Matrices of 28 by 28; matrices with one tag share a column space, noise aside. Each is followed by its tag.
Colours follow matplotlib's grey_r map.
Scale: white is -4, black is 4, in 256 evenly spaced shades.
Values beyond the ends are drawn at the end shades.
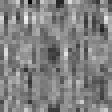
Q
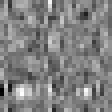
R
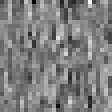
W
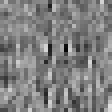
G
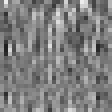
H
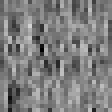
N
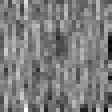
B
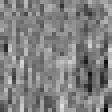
G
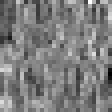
W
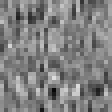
R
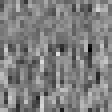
G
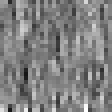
B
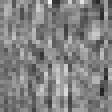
W
